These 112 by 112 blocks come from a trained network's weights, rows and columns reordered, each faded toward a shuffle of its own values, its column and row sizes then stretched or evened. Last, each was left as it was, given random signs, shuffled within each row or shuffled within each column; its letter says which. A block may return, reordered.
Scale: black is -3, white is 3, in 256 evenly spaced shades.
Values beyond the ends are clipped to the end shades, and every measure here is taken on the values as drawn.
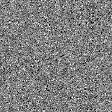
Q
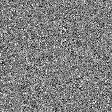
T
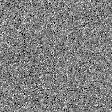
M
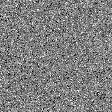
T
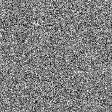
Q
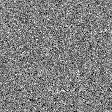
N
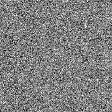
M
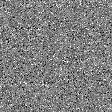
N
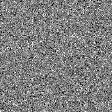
M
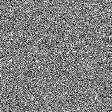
M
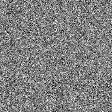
Q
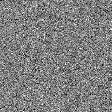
M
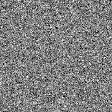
M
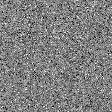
N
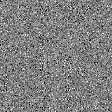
M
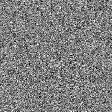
M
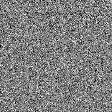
Q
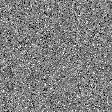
T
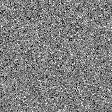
N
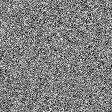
N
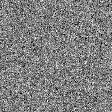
T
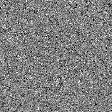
M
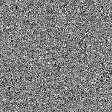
M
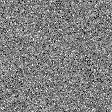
N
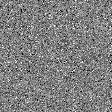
Q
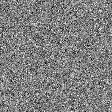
N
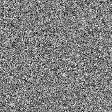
T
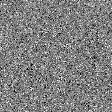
Q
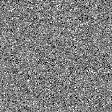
M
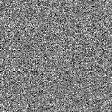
M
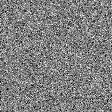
T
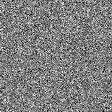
Q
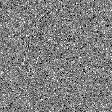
M
